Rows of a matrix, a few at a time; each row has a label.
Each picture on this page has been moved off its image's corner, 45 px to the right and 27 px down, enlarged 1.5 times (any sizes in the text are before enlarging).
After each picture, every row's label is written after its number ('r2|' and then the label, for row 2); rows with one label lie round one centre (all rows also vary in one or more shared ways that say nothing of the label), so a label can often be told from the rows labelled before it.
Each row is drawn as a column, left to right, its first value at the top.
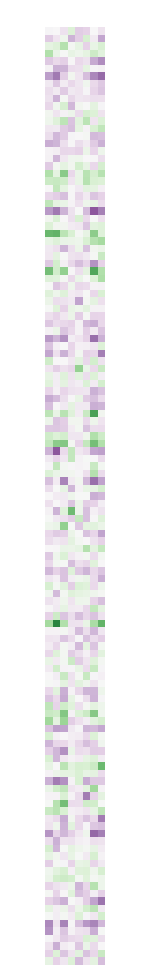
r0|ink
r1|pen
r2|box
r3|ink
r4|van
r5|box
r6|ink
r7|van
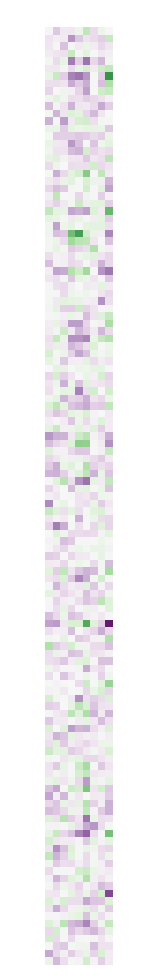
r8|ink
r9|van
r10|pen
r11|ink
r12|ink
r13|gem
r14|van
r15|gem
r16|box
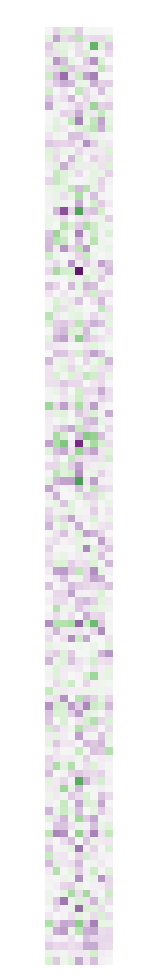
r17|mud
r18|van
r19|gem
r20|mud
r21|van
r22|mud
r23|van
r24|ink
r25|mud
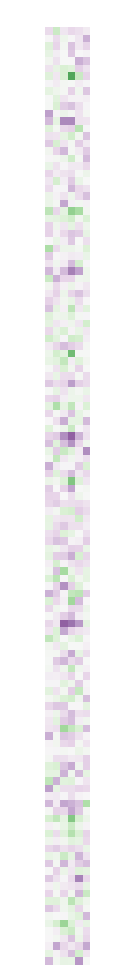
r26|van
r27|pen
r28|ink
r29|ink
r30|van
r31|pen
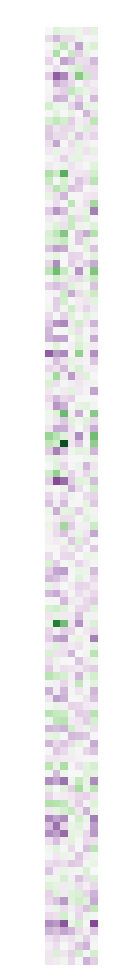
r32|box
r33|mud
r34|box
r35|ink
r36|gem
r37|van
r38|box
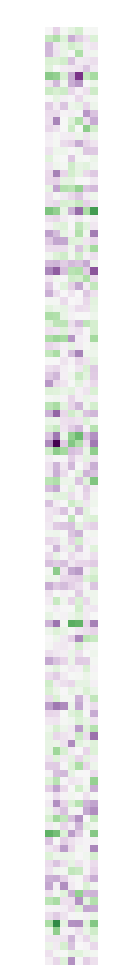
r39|mud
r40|mud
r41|mud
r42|van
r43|mud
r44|van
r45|van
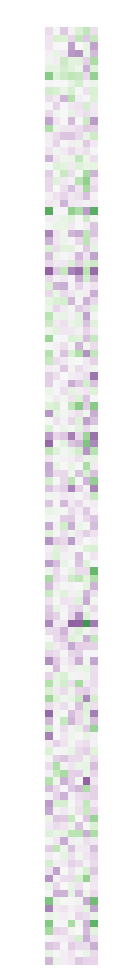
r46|van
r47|box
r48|box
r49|pen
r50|box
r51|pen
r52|pen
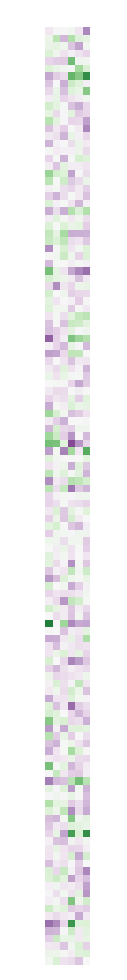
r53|box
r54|box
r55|pen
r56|mud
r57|gem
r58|box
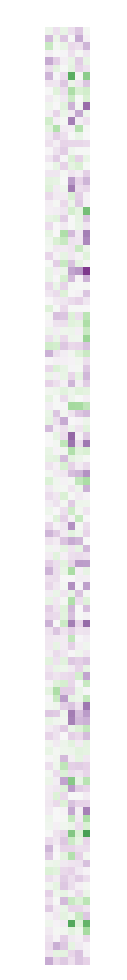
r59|van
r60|van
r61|pen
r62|ink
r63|van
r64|mud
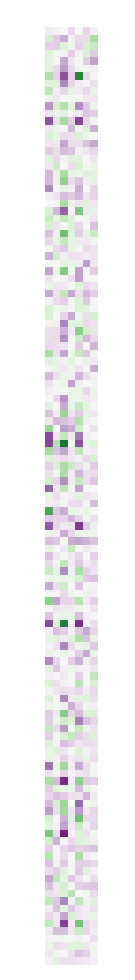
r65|ink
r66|pen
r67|pen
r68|pen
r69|ink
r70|ink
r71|box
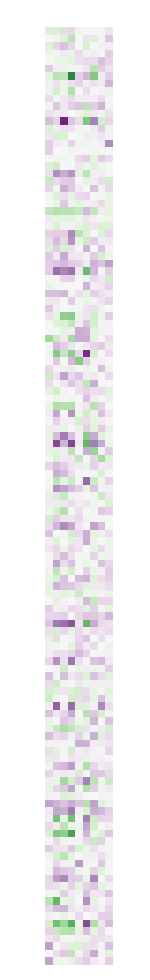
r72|van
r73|mud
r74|ink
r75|mud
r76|ink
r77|box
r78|ink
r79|mud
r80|van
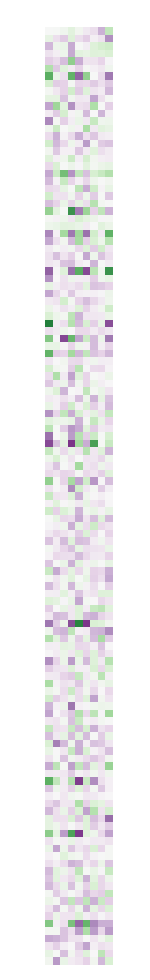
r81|gem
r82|van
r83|ink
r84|mud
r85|pen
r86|van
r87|box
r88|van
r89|ink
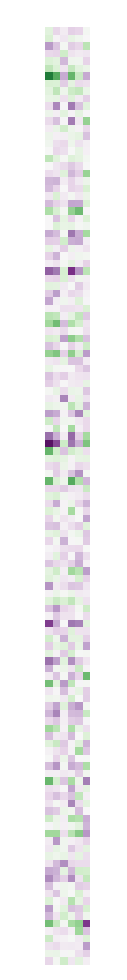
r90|gem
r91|gem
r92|ink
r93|gem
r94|mud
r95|box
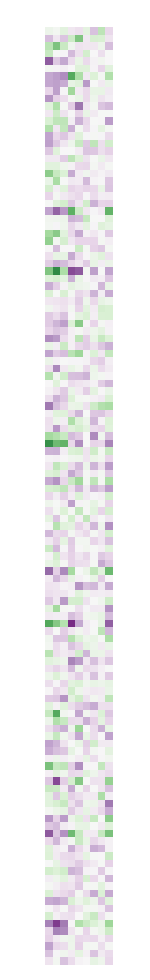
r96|van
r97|box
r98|van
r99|box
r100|gem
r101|ink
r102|pen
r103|mud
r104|ink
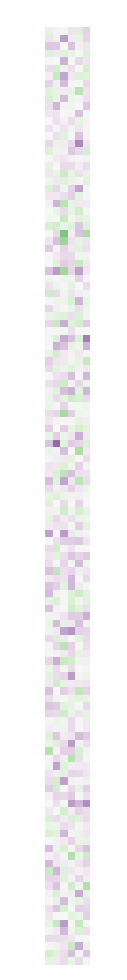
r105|mud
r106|gem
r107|ink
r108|ink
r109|van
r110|ink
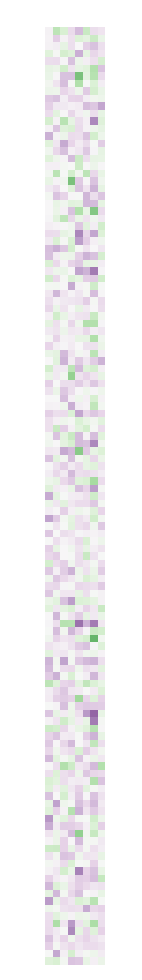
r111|gem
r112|ink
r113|mud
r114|van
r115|box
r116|gem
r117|gem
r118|mud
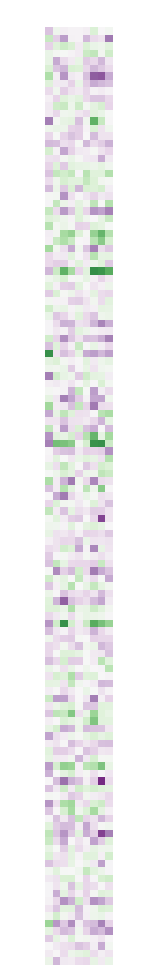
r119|ink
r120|van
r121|pen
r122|box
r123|pen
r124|van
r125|mud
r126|pen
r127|ink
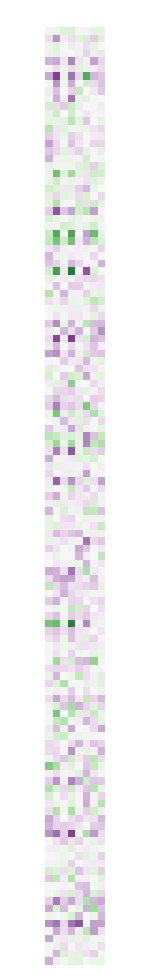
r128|van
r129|ink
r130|gem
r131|ink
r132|box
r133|box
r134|ink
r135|box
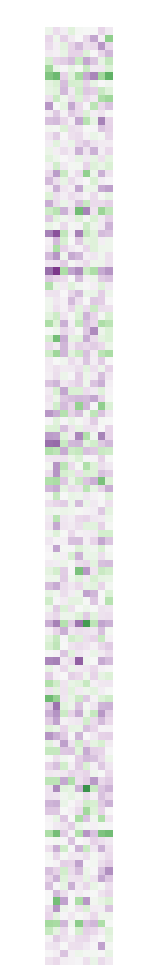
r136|gem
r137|van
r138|ink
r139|gem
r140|pen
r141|gem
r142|pen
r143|pen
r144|box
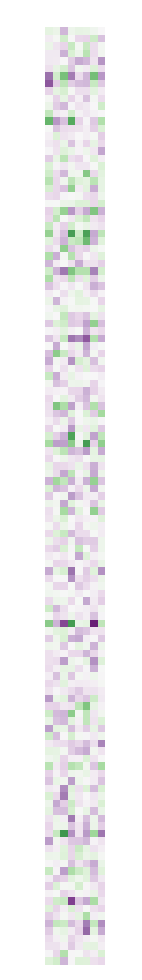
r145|mud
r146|ink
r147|box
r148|mud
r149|ink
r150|ink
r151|box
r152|van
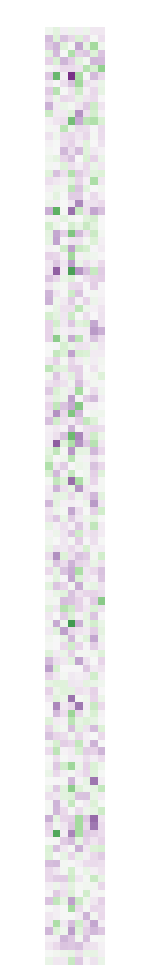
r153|gem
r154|mud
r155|van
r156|mud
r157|pen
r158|gem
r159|box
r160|gem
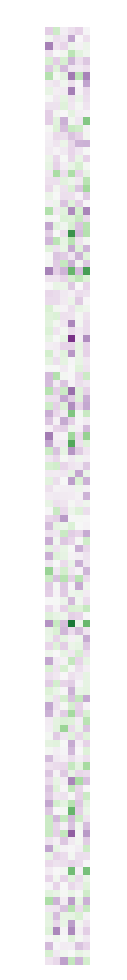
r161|pen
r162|gem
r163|pen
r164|ink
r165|van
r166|mud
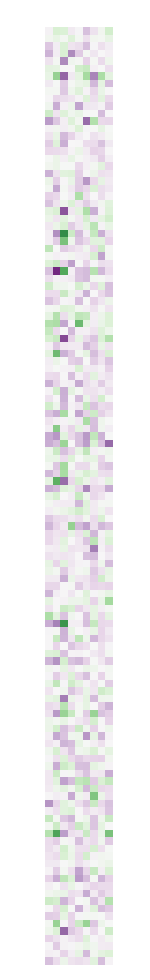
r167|pen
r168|gem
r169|ink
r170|box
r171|gem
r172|ink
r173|mud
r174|van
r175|mud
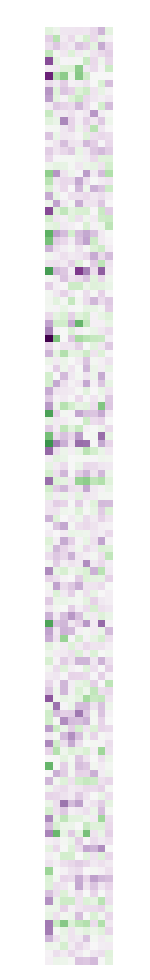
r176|ink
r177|mud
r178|ink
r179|ink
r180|gem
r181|mud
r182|van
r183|pen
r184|gem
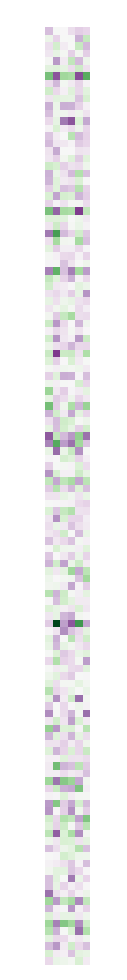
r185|van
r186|pen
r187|ink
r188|ink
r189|gem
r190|pen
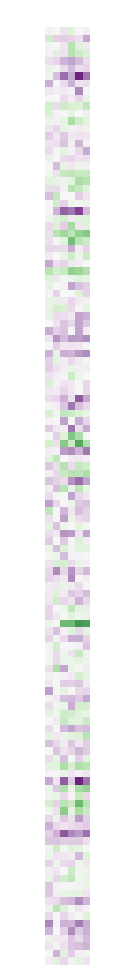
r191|box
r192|ink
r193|pen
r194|mud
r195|pen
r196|pen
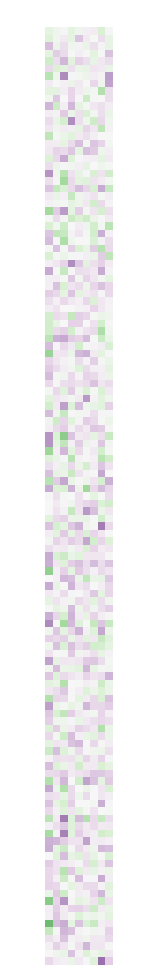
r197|mud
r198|box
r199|gem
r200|ink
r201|van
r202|pen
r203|mud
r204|van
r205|mud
